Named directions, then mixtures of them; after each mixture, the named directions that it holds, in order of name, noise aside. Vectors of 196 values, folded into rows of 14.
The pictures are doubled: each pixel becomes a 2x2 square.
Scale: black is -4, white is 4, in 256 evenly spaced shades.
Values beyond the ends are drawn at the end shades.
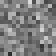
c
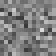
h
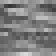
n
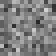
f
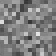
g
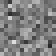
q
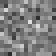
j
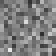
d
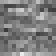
n.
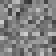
d, g, q.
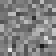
c, d, q.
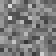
d, g, q.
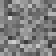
q.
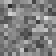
c, n, q.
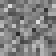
f, q.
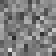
d, h, j.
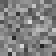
c, d, j.
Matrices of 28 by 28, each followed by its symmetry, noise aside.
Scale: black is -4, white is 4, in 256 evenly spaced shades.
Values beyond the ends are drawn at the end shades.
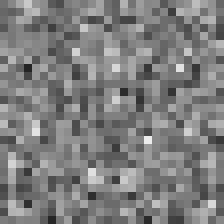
mirrored left to right.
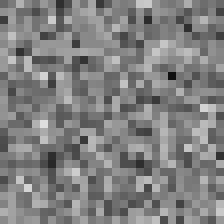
antisymmetric.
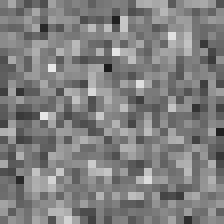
same after a half turn.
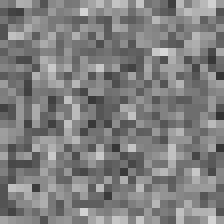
mirrored top to bottom.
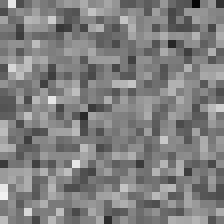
antisymmetric.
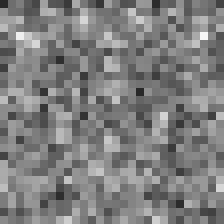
mirrored left to right.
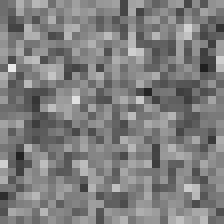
same after a half turn.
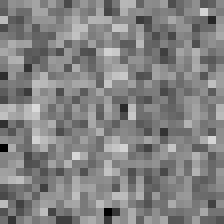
mirrored top to bottom.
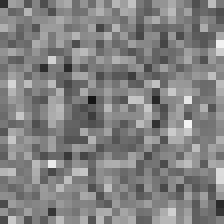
mirrored top to bottom.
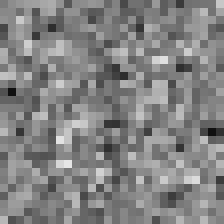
same after a half turn.
